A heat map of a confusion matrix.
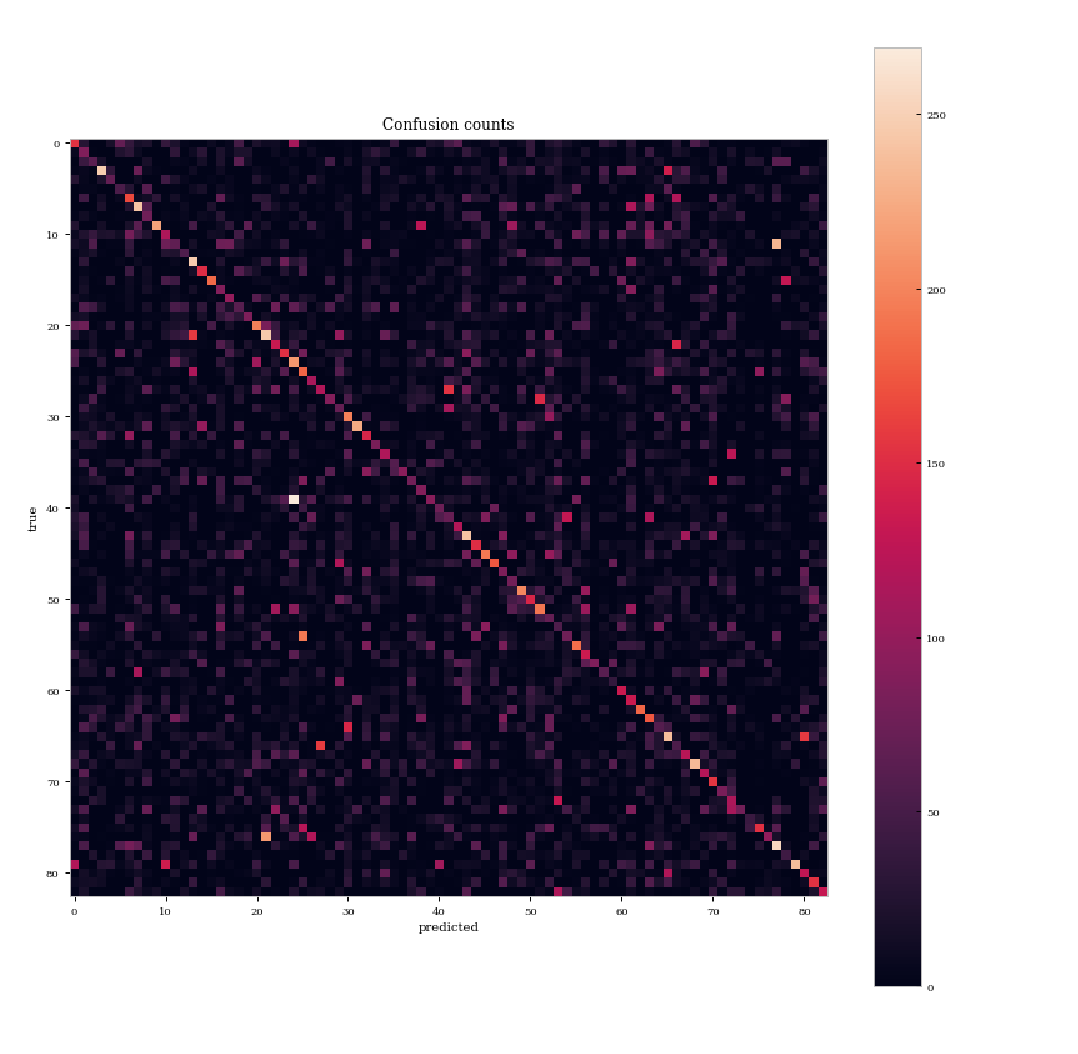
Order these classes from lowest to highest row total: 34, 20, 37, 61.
34, 61, 20, 37
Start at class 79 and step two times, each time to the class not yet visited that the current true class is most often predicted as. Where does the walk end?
63
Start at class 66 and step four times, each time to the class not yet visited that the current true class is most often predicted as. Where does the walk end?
25
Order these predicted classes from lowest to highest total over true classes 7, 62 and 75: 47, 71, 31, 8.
31, 71, 8, 47
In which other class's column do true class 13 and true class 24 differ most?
20
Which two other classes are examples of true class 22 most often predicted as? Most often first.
66, 16
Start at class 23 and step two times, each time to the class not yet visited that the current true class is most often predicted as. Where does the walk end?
67
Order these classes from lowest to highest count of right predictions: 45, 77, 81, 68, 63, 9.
81, 63, 45, 9, 68, 77
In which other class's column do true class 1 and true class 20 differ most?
21
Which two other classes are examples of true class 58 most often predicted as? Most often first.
7, 69
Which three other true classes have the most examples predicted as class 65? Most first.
3, 80, 9
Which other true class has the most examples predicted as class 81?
50
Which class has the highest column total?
43
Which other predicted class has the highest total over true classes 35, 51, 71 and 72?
53
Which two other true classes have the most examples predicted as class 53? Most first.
72, 82
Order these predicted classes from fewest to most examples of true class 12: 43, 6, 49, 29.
29, 43, 6, 49
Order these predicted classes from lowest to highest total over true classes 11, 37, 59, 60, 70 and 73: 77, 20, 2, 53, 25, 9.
9, 20, 2, 25, 53, 77
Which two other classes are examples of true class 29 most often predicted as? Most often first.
41, 52
